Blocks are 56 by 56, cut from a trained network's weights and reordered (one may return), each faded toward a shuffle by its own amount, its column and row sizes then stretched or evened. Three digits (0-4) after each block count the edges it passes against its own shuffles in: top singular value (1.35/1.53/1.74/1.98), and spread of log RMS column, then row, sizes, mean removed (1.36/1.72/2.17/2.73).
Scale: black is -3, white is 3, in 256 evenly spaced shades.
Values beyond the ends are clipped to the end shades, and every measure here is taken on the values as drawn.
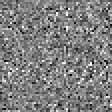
0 1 2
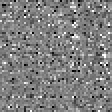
0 2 3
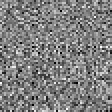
4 1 2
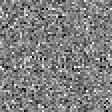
0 0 2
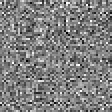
3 0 2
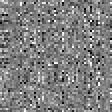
4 4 1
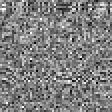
4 0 2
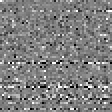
4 0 4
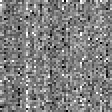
2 3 1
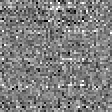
2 1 3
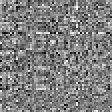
4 2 2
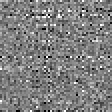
2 2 3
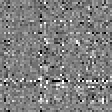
2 3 3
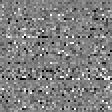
1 1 4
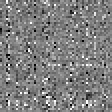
2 4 1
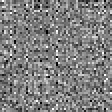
4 3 1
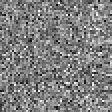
1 0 1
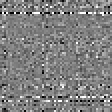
4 1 4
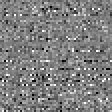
0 1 4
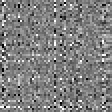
4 4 2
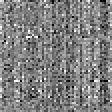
4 0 3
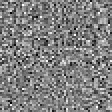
3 0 0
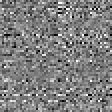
4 1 4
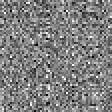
4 2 0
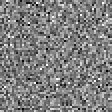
2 0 1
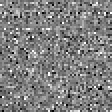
0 0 3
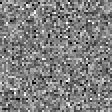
0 0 2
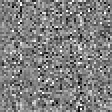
2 4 0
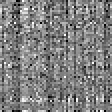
4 0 3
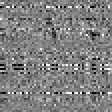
4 1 4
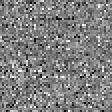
1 2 3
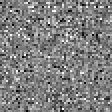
0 1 3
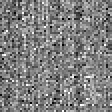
2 0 2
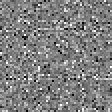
3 2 1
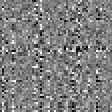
4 4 2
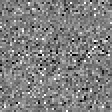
0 0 2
